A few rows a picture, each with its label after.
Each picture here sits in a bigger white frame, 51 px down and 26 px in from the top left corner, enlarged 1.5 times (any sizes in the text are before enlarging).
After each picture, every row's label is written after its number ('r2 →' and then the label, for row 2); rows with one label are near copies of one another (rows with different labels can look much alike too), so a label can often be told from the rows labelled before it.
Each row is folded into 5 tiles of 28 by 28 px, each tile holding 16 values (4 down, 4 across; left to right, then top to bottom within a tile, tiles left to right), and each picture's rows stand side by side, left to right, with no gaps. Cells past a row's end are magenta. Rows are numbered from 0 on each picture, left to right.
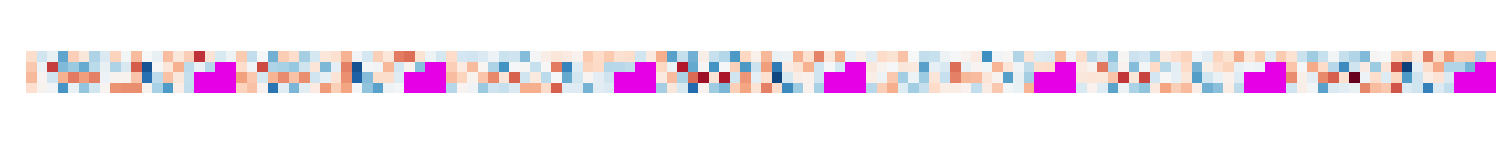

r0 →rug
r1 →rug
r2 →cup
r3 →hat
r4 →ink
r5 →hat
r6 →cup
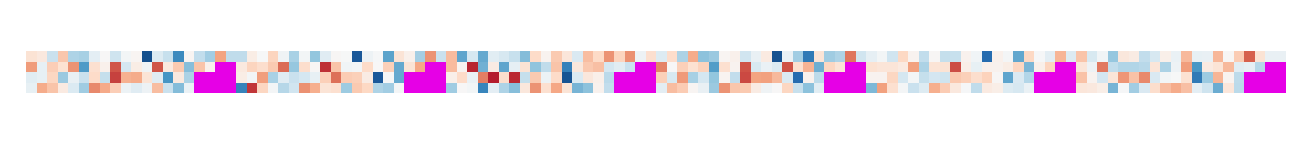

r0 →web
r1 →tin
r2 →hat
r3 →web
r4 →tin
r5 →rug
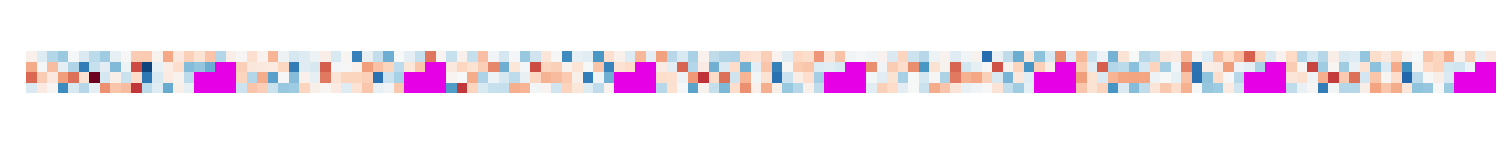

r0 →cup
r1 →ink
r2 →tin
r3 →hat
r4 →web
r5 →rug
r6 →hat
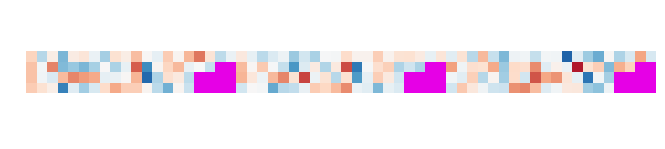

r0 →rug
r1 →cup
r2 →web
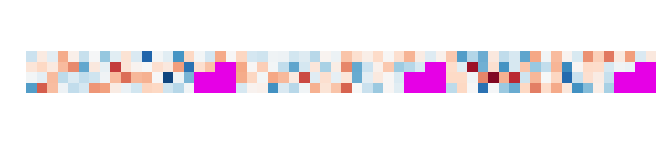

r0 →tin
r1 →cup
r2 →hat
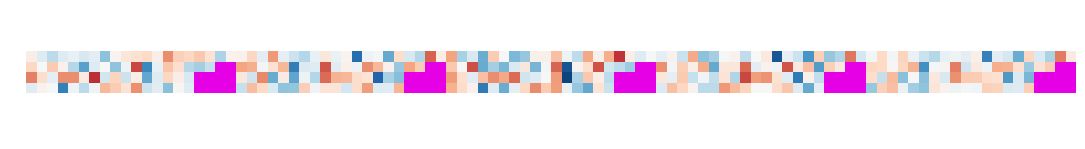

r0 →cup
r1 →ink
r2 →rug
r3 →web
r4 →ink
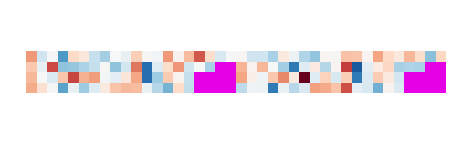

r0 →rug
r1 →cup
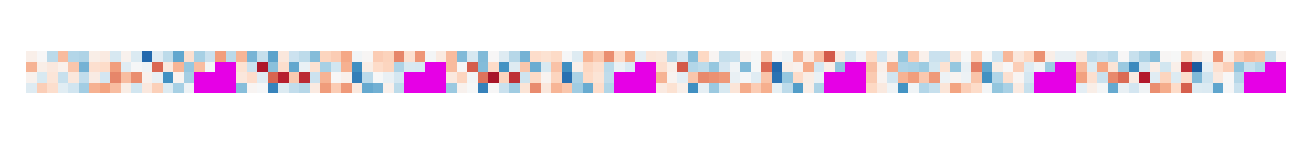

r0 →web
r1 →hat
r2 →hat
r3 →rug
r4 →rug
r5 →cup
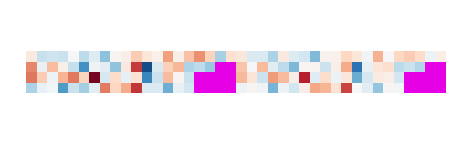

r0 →cup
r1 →cup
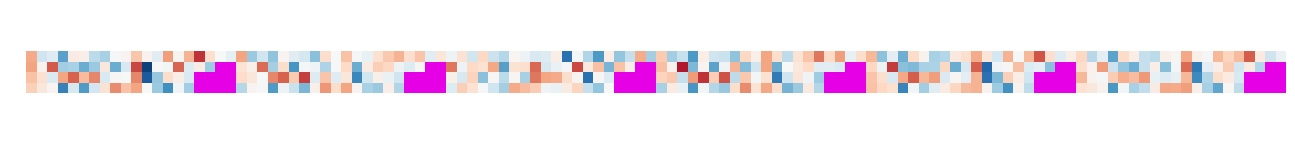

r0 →rug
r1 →hat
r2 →web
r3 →hat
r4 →rug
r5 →rug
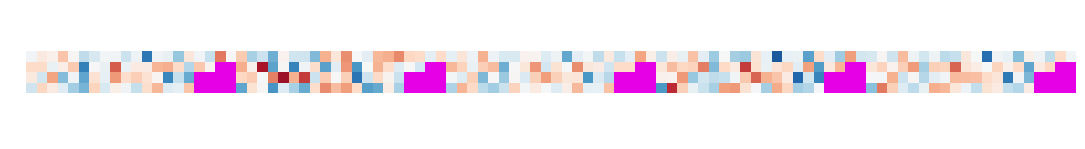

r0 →ink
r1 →hat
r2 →ink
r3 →tin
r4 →tin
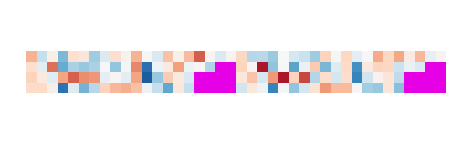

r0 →rug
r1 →hat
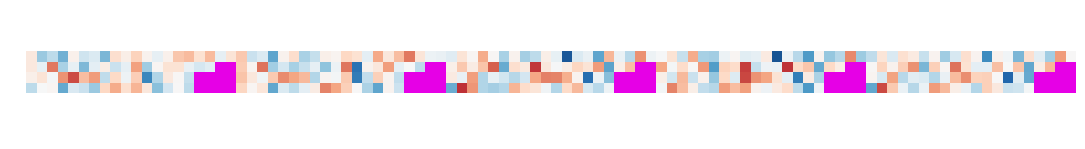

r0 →hat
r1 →rug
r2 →tin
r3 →web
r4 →tin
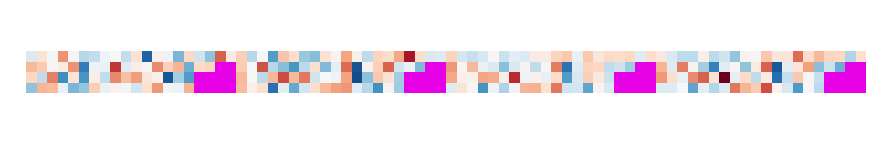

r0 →ink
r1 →rug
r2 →cup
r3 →cup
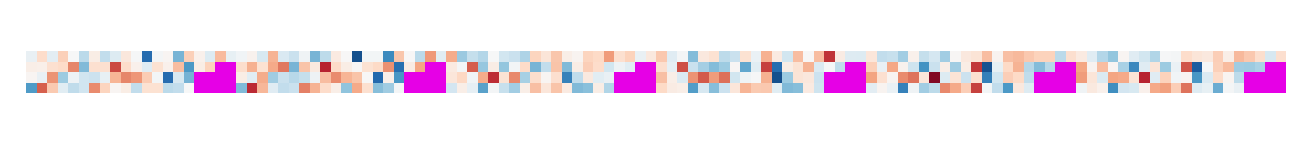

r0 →tin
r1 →tin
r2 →hat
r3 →rug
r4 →cup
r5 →cup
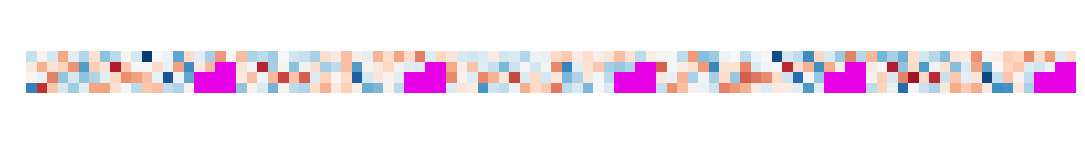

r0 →tin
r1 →hat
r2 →cup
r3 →web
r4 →hat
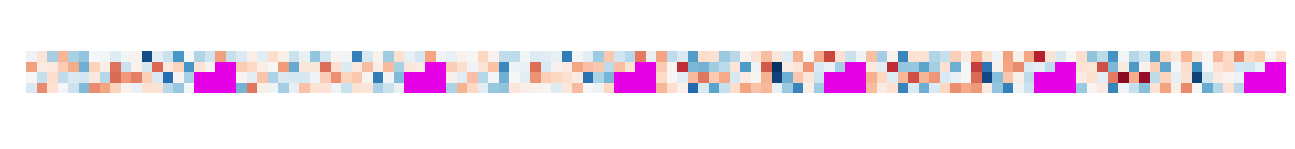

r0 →web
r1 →tin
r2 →ink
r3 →rug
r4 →rug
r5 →hat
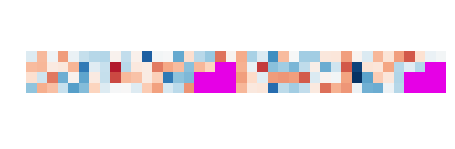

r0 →ink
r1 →rug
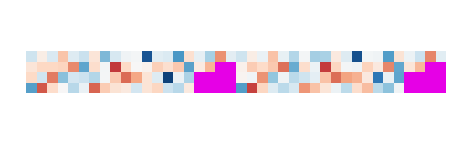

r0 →tin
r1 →tin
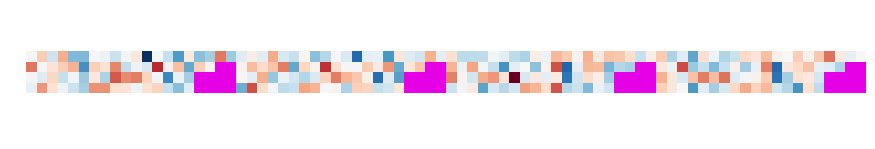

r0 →web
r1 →tin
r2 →cup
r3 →rug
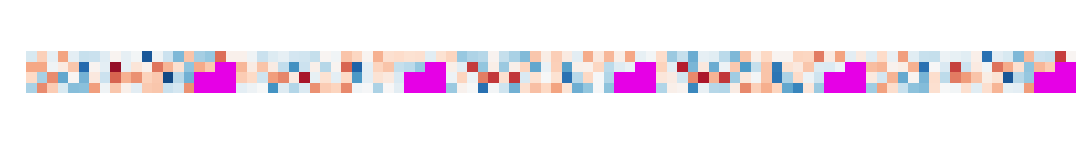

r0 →ink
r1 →cup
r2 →hat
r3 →hat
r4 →ink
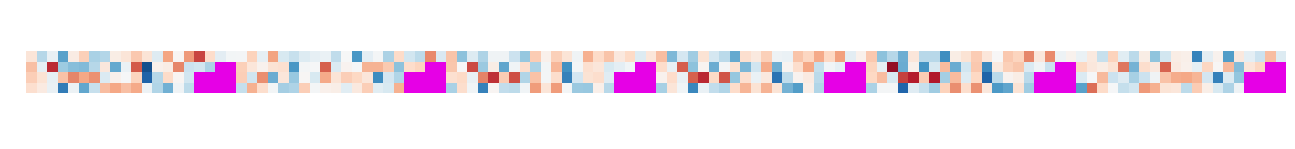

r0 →rug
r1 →ink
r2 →hat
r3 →hat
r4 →hat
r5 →tin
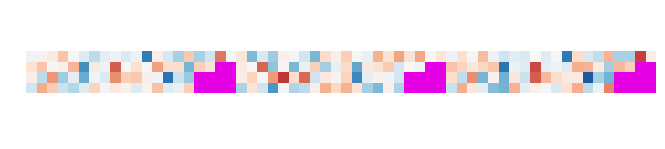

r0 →ink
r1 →hat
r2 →ink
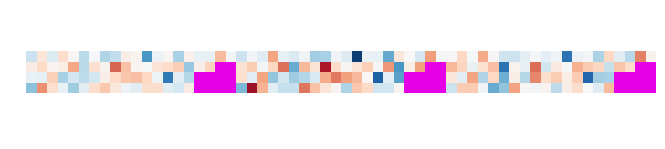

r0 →tin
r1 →tin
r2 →ink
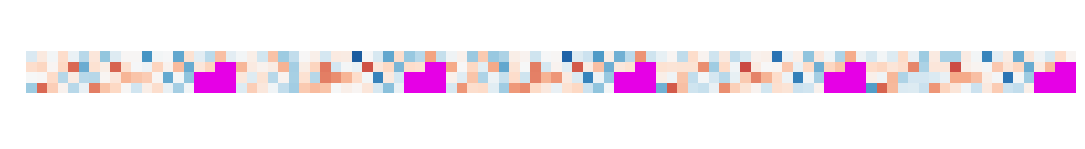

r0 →tin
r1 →web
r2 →web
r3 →tin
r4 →tin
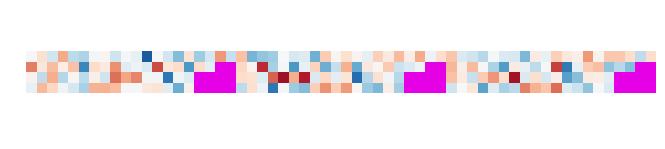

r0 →web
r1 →hat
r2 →cup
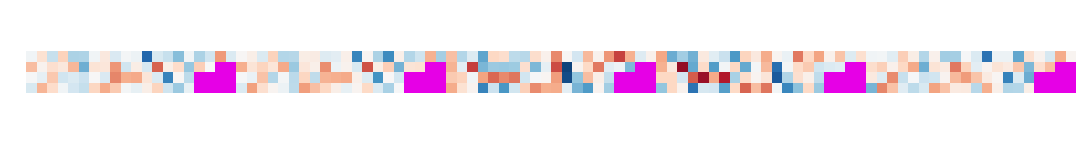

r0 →web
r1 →web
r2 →rug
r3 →hat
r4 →tin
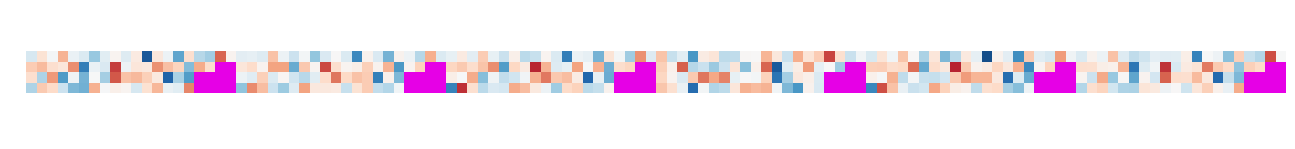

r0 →ink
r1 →tin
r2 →tin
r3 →rug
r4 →tin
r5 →ink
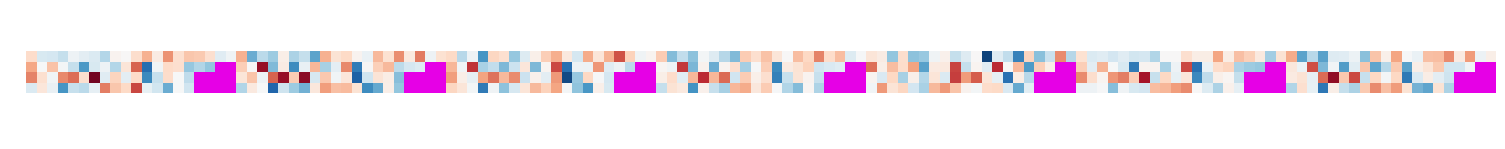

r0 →cup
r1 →hat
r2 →rug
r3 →hat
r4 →web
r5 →cup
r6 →hat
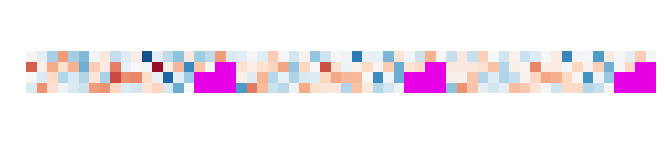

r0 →web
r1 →tin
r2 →tin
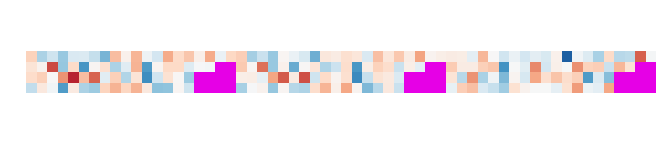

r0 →hat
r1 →hat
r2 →ink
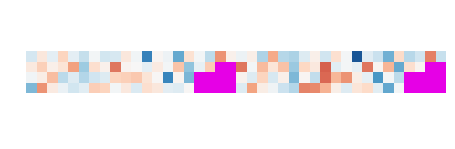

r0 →tin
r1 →web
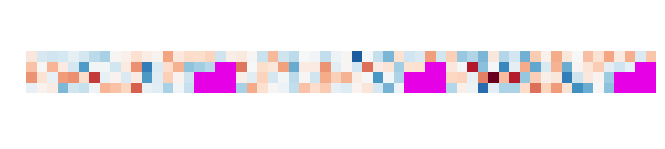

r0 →cup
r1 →web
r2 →hat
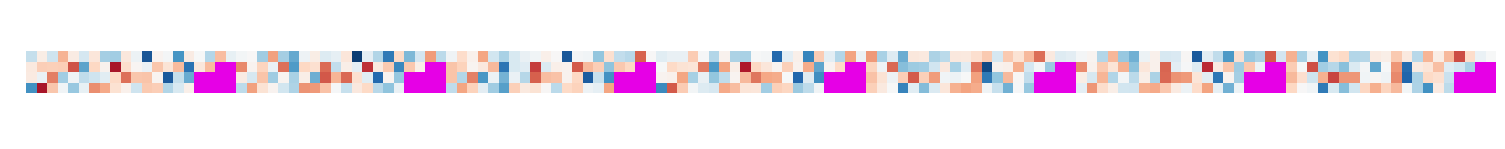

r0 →tin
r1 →web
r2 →ink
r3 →tin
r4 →rug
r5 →web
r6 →rug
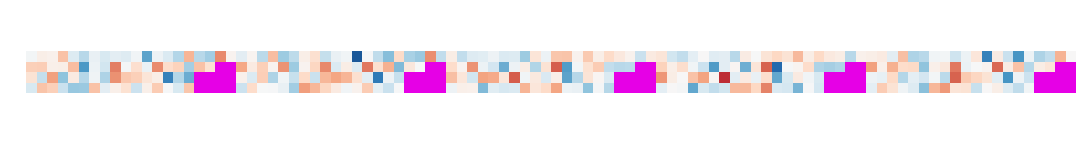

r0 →ink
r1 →web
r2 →cup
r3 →cup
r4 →web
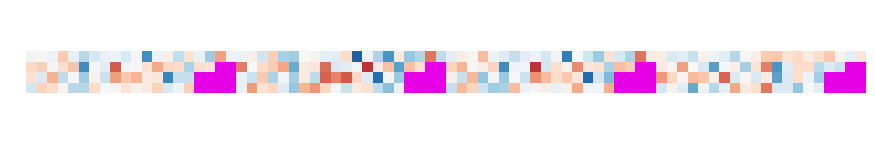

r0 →ink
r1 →web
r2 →ink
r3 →cup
